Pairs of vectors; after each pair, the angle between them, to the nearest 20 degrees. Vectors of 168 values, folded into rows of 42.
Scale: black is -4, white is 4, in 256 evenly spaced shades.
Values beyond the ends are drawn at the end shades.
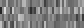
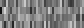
40 degrees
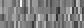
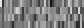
60 degrees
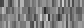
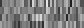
80 degrees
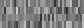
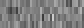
140 degrees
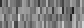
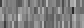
40 degrees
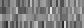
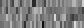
100 degrees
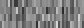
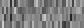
60 degrees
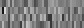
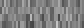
100 degrees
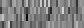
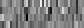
20 degrees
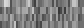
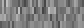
80 degrees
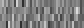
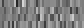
140 degrees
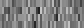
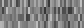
120 degrees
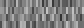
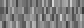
160 degrees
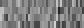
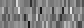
80 degrees
